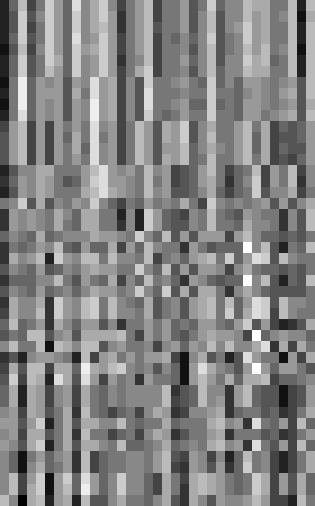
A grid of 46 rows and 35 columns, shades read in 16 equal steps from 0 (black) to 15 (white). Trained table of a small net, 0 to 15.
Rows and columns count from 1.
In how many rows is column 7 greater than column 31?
41
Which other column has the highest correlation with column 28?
35
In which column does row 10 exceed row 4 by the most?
11
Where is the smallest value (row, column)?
46, 3
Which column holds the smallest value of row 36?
32
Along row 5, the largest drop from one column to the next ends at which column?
34
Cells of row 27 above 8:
10
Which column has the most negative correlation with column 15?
27
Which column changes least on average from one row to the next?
15
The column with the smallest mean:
1
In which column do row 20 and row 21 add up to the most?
17
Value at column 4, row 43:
8
